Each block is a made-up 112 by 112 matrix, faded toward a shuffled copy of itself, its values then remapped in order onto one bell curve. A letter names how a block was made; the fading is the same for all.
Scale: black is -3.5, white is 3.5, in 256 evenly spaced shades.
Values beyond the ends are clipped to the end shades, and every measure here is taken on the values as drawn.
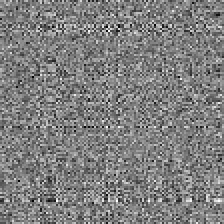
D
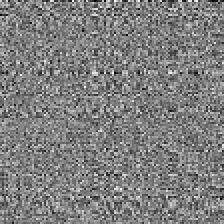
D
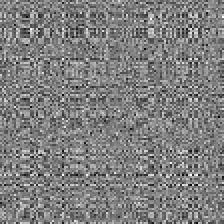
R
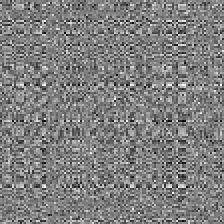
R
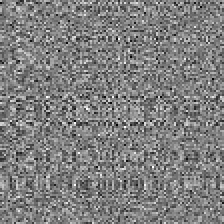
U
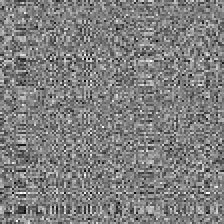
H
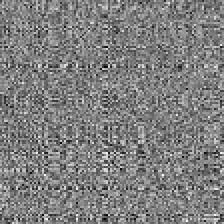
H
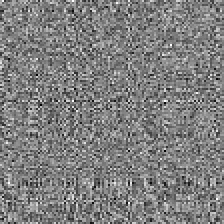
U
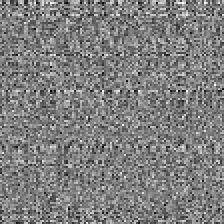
D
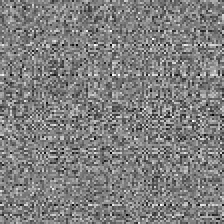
D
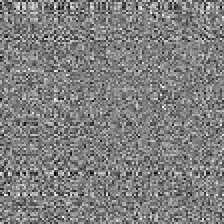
H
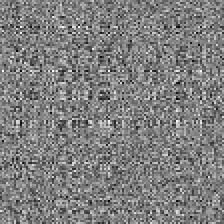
D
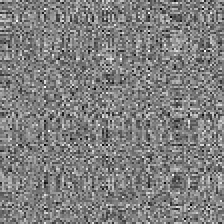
U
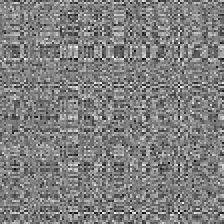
R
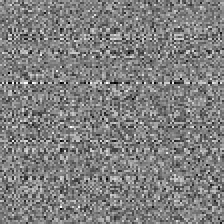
D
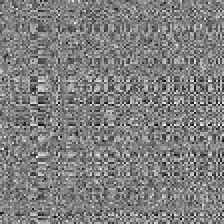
R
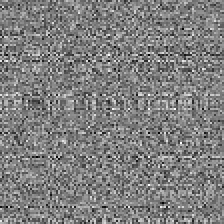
D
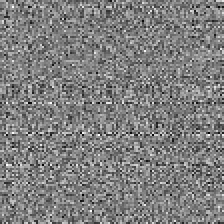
D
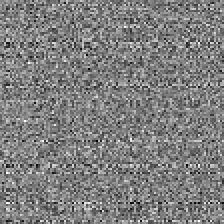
D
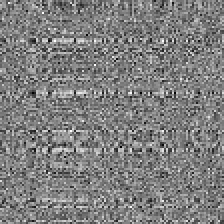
H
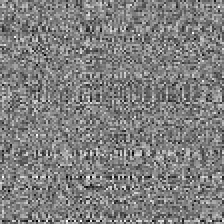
D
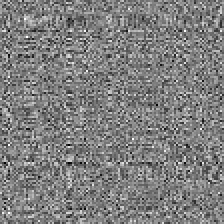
U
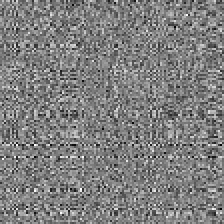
H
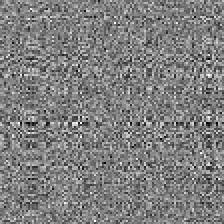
H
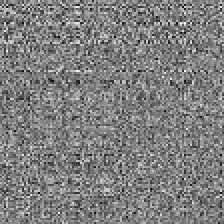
D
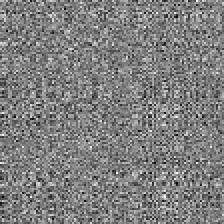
U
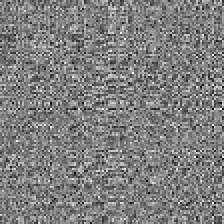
U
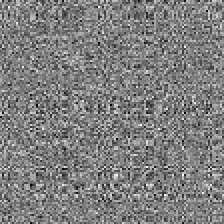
U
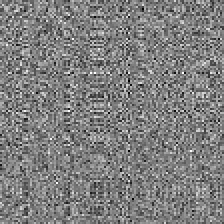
U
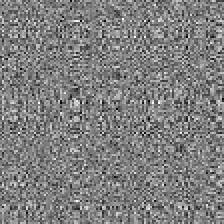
U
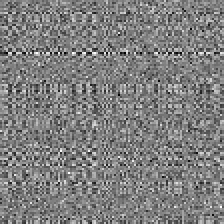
R
